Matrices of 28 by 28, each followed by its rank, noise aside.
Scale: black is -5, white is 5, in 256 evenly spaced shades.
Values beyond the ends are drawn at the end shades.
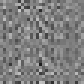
three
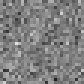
eight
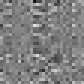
four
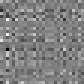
three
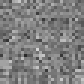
six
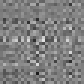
three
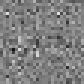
six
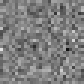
six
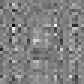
three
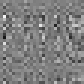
three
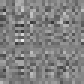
four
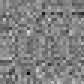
six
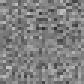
eight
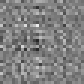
three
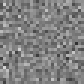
eight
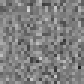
six
